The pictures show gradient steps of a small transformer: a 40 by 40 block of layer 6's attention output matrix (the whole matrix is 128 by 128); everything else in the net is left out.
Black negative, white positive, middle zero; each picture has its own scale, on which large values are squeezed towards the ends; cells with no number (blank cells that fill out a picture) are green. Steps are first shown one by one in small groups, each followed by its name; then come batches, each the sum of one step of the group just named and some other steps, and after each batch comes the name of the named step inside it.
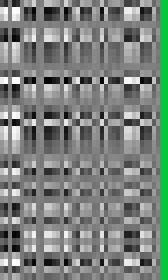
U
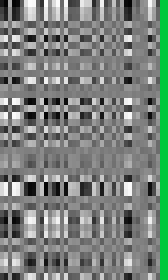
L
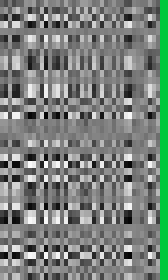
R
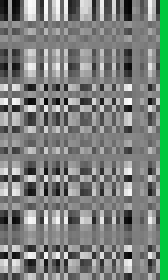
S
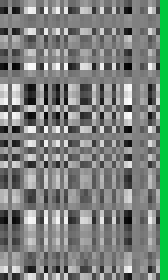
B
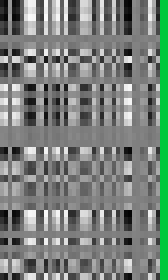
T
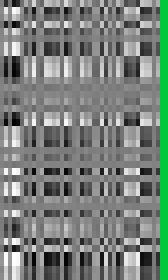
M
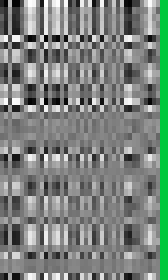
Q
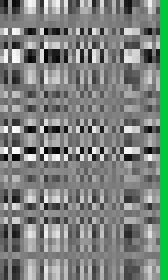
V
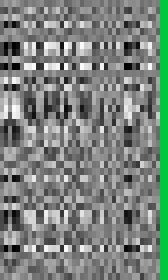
B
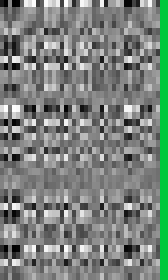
V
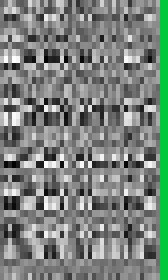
Q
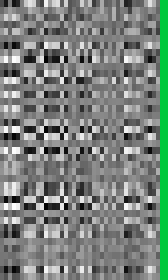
V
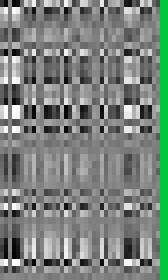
U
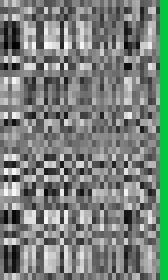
B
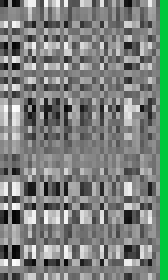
L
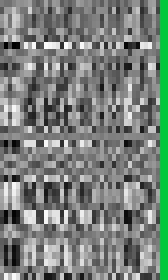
B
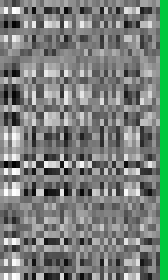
M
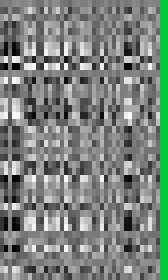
B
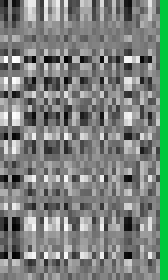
S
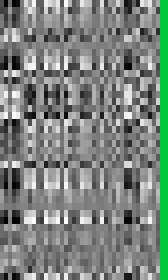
B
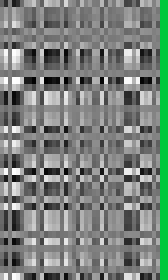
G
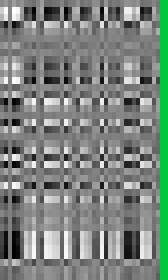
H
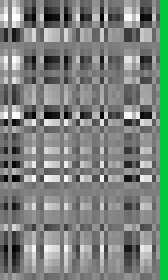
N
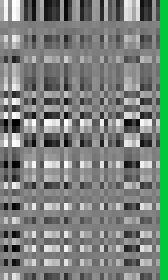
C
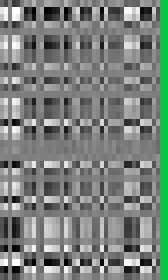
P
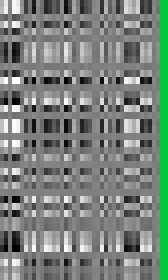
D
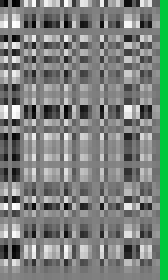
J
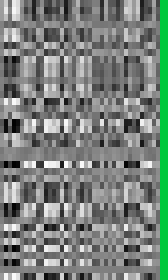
C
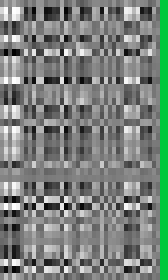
P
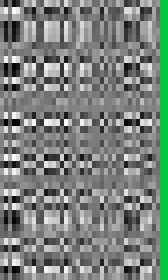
P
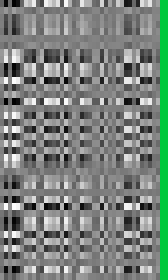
G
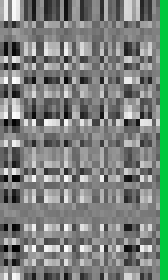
C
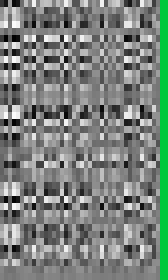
J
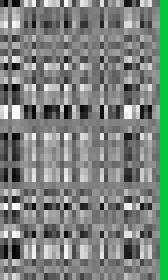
J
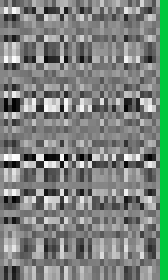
H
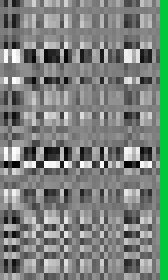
G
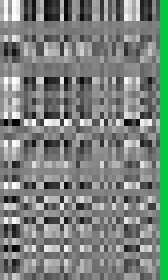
C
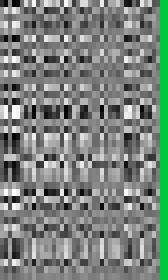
J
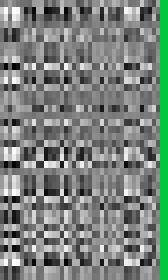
P
